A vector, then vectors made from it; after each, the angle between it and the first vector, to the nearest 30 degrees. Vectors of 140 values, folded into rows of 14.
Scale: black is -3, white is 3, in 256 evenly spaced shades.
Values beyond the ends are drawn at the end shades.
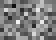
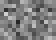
150 degrees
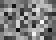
30 degrees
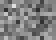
150 degrees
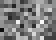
30 degrees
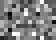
60 degrees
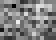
30 degrees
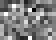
120 degrees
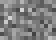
120 degrees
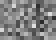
150 degrees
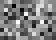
30 degrees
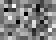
150 degrees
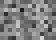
30 degrees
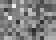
150 degrees
